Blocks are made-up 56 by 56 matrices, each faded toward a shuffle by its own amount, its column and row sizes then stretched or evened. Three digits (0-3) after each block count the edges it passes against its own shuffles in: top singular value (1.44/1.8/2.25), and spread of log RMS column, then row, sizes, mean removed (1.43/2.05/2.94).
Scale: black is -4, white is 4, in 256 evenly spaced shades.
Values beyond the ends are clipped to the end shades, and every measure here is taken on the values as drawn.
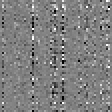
2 3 1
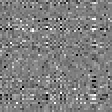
3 1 2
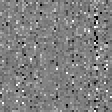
0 2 0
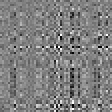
3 3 2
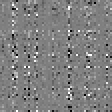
1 3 2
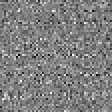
2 0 2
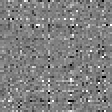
2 2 2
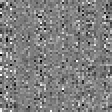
0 3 0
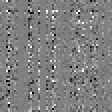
1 3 1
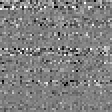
0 0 3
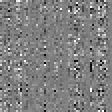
0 3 2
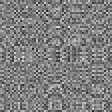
3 2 1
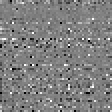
1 1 3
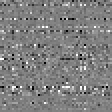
2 1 3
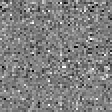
1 1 1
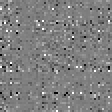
0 2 2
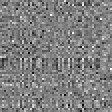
3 1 1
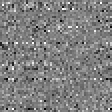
2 1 2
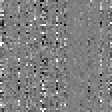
2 3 1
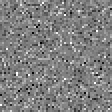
0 0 0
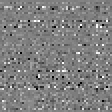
0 1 3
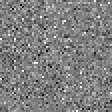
1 0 0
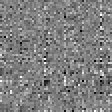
2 2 1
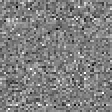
2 0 1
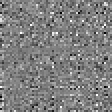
2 2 2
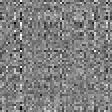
3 2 1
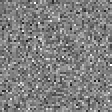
1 0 0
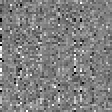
2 2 0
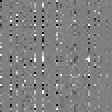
3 3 1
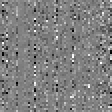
0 3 0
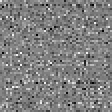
2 0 2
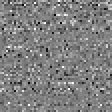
2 0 2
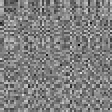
3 1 1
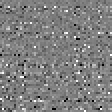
1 1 2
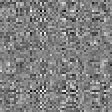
3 2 2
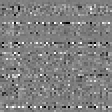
2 1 3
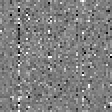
1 2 0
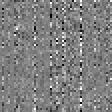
2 3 0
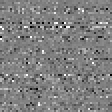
0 0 3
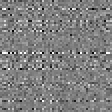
3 1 3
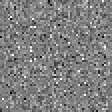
1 1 0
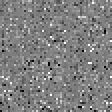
0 1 1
